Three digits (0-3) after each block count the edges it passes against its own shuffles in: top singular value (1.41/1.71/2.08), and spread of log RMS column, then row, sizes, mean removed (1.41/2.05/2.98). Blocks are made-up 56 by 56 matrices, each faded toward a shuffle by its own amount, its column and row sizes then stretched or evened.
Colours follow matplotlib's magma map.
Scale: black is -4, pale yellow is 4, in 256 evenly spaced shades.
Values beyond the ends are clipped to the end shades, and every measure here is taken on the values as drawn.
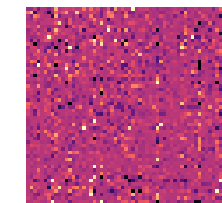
0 2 1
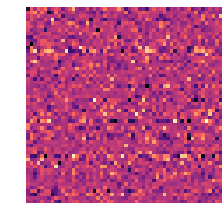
2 0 2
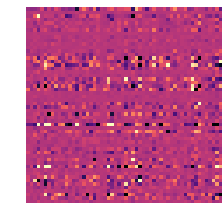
1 2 3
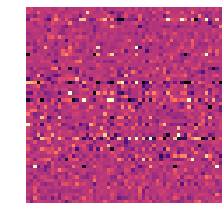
2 0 2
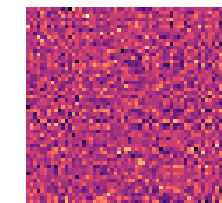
3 0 1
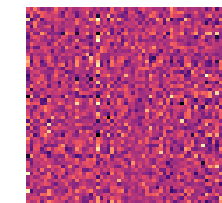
3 2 1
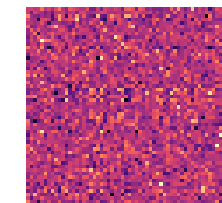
2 0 1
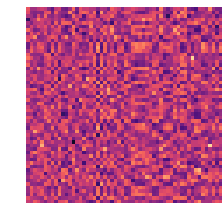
3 1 0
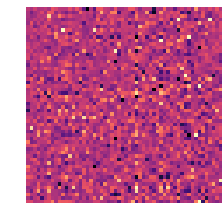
2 1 0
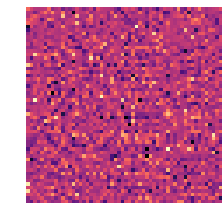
2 1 0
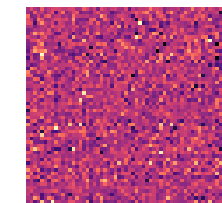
0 1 1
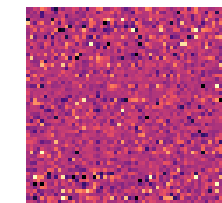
0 0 2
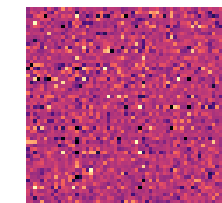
1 1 2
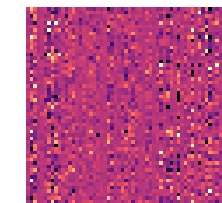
2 3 0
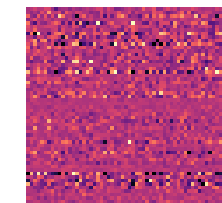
1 0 3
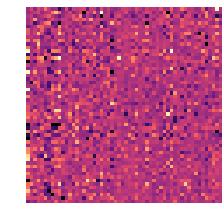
2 2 1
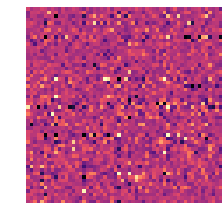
2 1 2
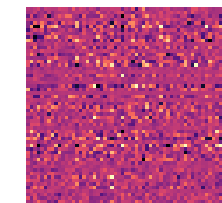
0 1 3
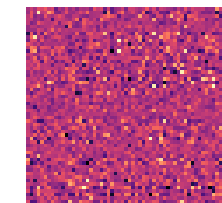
1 0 2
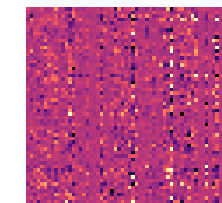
1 3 1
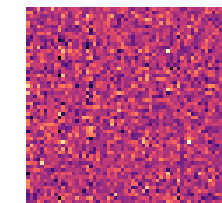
1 2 0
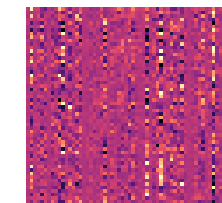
2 3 0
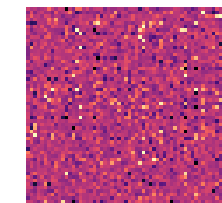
0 2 1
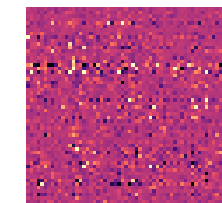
0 1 2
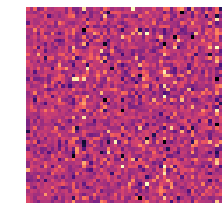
1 2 0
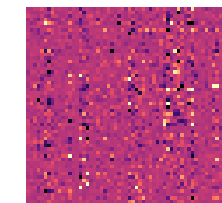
0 2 1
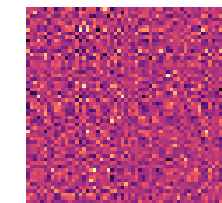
3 1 1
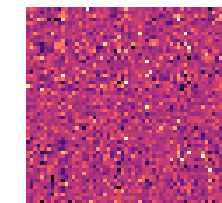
1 1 1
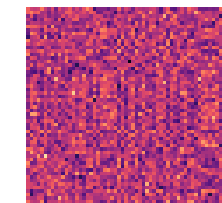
3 0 0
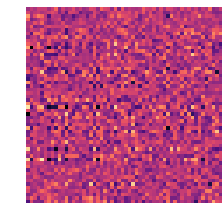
3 1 2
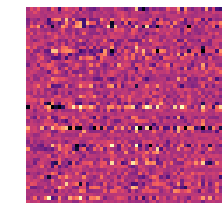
2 1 3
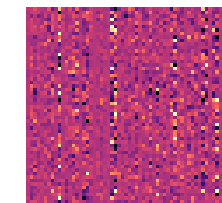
0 3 0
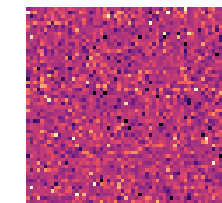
0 0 0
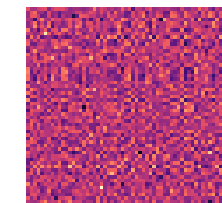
3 0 1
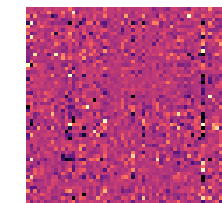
2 2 1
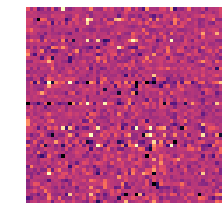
0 1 2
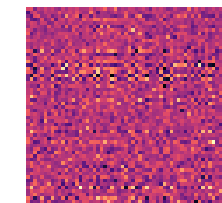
3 1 2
